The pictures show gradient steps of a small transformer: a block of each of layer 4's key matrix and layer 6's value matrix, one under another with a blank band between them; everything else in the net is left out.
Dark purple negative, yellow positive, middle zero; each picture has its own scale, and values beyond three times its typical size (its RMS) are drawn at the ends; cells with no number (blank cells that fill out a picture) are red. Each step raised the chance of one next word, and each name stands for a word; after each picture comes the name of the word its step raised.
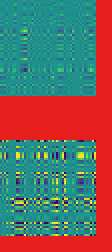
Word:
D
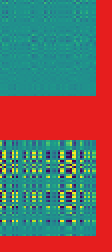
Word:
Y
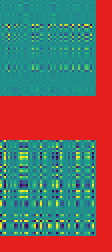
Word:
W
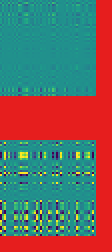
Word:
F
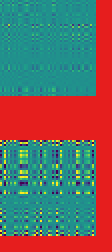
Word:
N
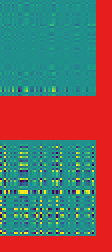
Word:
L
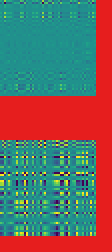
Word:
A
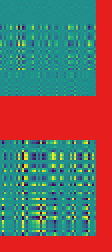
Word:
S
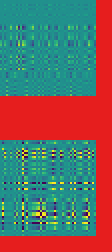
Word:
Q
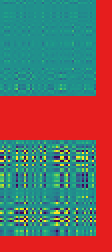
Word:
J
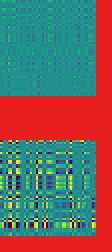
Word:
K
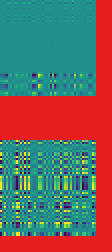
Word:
K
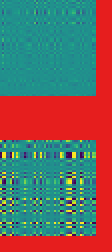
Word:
D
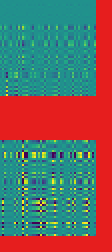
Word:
D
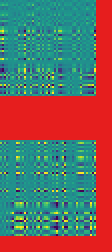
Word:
F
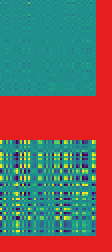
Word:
S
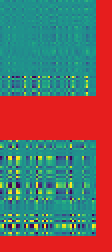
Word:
W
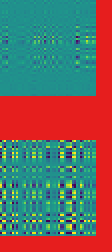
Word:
W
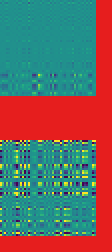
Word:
N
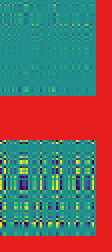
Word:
K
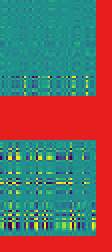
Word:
Q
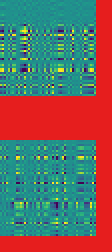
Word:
Q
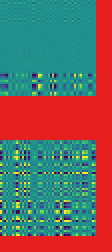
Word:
F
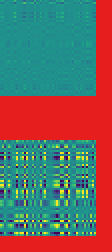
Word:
W
